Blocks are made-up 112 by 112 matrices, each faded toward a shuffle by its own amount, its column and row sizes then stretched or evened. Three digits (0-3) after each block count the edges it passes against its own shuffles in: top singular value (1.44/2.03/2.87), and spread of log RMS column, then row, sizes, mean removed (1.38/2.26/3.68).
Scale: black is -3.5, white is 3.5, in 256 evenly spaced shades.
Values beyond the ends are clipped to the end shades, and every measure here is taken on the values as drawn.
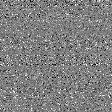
0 0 2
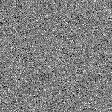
1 0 0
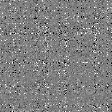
0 2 2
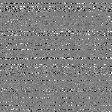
1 1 3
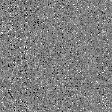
0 2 0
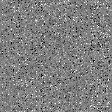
0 2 0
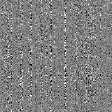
1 3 1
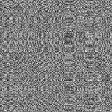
3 0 2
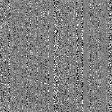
1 3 0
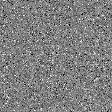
0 1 1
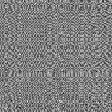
3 0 1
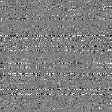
2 1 3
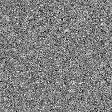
1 0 1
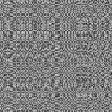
3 1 2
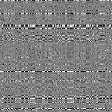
3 0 3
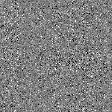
0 2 1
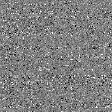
0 1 2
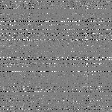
1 1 3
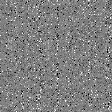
1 2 0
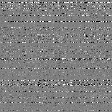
1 1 3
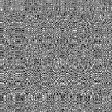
3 0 2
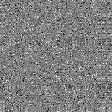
2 0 0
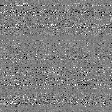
0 1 3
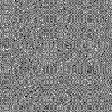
3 0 0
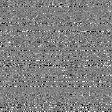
0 0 3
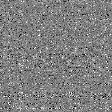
1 1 2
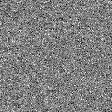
1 0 0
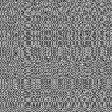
3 0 1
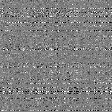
2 1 3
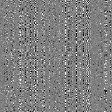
3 3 1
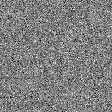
1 0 0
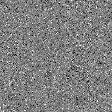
1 1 0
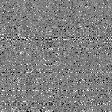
2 0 2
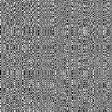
3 3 0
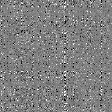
2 2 2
